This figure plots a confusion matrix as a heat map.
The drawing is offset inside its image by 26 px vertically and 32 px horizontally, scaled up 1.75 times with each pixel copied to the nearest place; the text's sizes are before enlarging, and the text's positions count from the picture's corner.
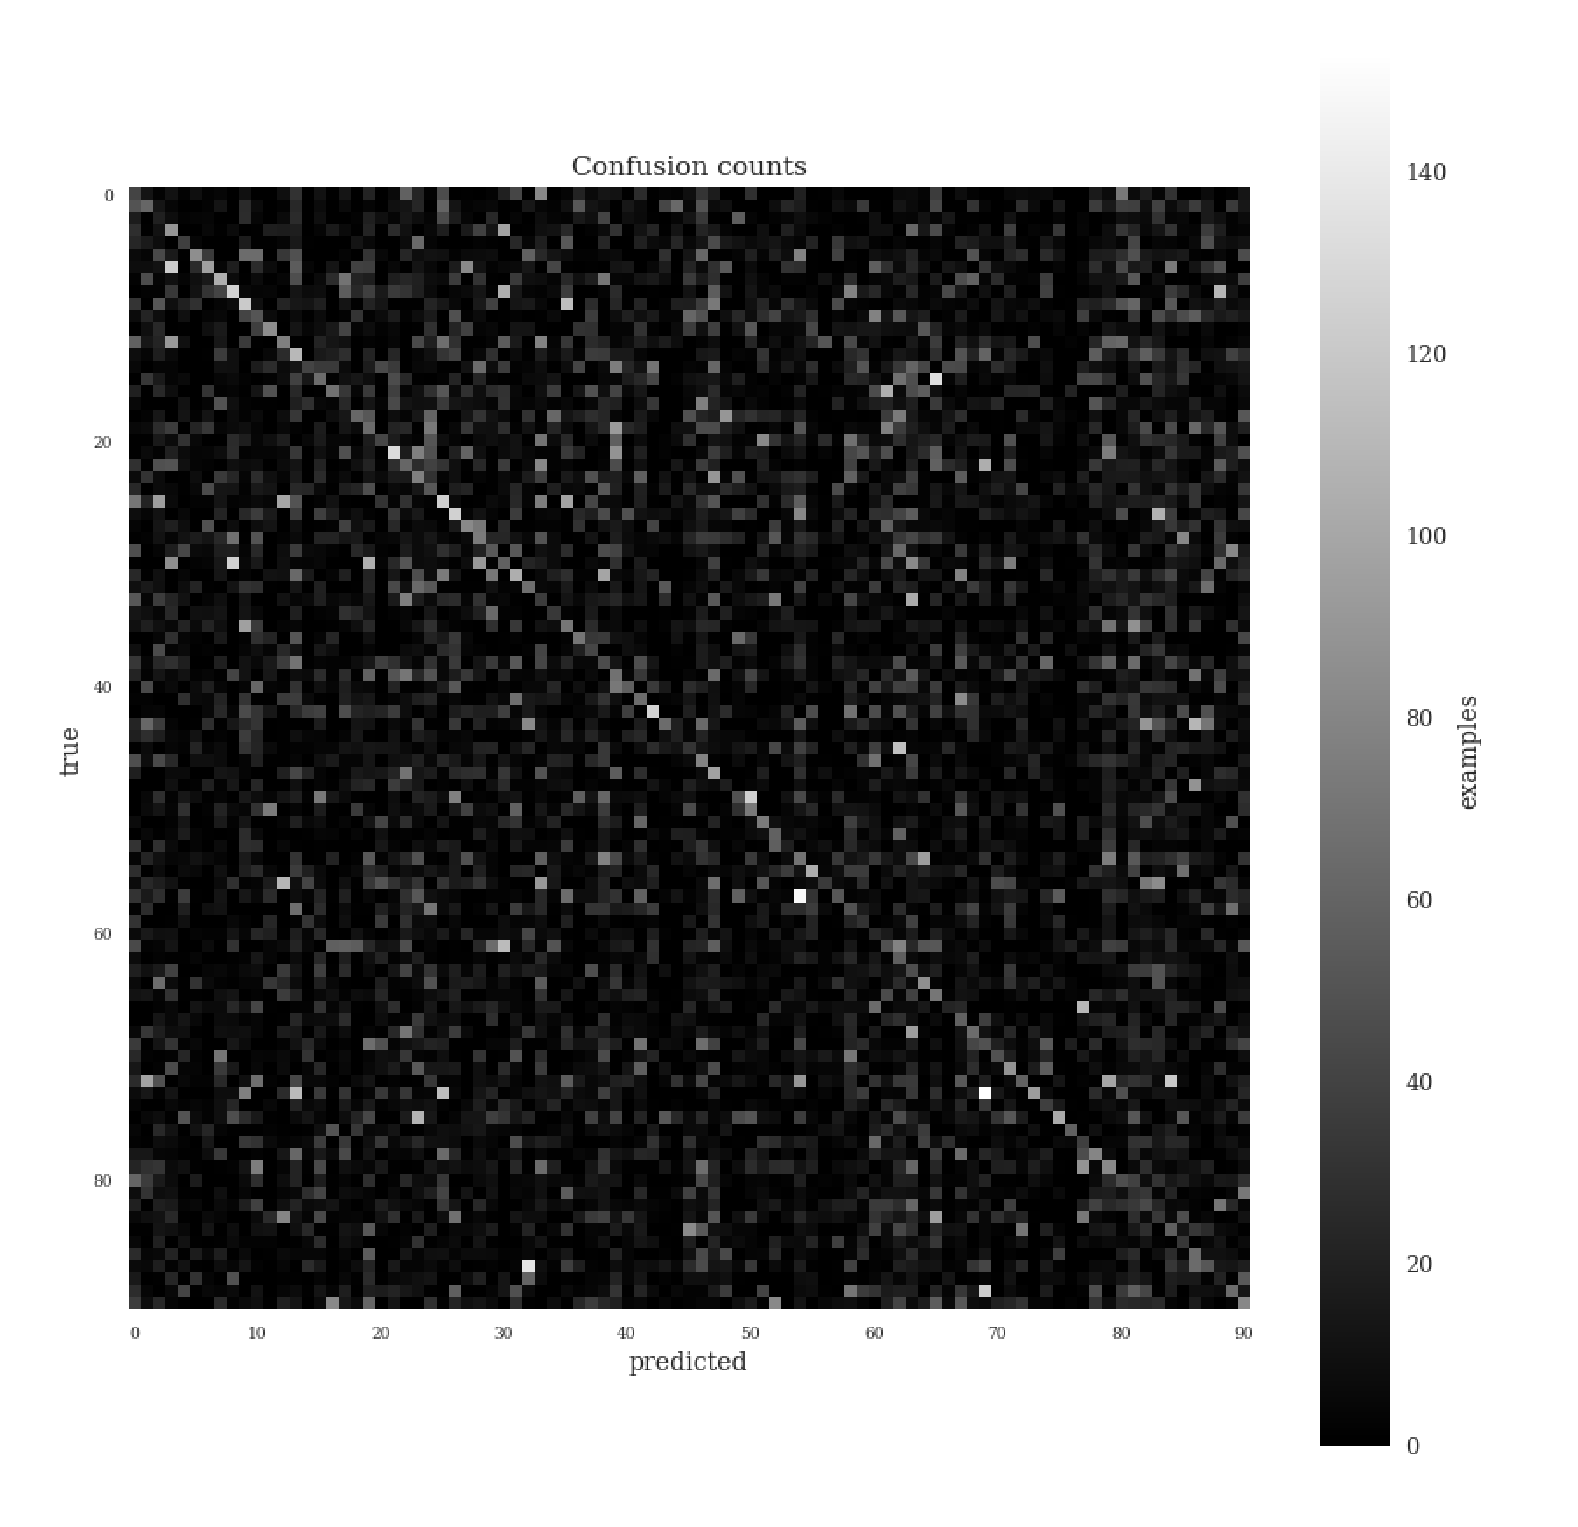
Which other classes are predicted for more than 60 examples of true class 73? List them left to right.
9, 13, 25, 69
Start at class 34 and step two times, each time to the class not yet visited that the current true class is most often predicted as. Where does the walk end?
89
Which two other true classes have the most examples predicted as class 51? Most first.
20, 56
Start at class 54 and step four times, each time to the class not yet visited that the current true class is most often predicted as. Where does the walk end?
50
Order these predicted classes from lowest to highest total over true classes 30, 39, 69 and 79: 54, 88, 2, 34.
34, 2, 54, 88
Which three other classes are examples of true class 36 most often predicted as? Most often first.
49, 13, 90
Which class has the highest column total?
63
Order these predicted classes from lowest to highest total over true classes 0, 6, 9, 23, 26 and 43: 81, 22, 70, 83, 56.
56, 70, 22, 81, 83
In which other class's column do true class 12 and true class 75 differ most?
3
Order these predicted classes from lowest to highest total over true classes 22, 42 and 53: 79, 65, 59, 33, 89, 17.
59, 89, 17, 79, 33, 65
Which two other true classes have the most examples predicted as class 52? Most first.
90, 33
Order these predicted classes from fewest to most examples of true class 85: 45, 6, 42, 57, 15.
6, 42, 45, 15, 57
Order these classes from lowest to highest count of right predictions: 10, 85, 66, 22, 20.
66, 85, 20, 10, 22
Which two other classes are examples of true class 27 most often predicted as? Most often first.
28, 61
